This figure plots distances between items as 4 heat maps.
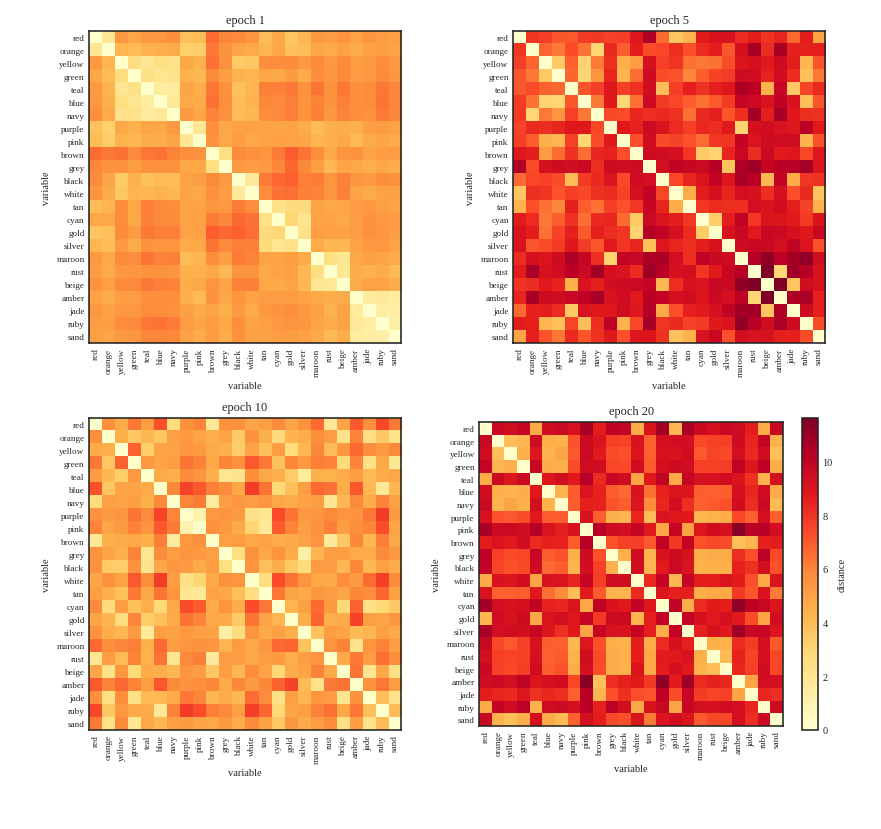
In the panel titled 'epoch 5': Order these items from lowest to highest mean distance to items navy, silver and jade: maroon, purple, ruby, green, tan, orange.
orange, green, tan, purple, ruby, maroon
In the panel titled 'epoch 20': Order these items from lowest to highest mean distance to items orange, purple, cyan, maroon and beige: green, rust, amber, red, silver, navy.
rust, navy, green, silver, amber, red
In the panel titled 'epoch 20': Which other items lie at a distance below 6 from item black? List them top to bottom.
purple, grey, tan, maroon, rust, beige
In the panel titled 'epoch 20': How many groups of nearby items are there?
5
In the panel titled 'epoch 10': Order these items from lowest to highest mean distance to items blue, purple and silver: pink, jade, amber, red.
pink, jade, amber, red
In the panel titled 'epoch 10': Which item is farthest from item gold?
amber
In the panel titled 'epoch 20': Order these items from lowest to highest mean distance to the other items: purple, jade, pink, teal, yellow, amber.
purple, yellow, jade, teal, amber, pink
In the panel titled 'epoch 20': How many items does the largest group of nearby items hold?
7
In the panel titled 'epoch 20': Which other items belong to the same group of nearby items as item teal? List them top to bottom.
red, white, gold, ruby
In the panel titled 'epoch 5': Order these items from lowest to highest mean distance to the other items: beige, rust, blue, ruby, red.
blue, red, ruby, beige, rust
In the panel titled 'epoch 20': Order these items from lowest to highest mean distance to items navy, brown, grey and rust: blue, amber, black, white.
black, blue, amber, white
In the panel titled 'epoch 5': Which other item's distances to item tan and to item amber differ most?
rust
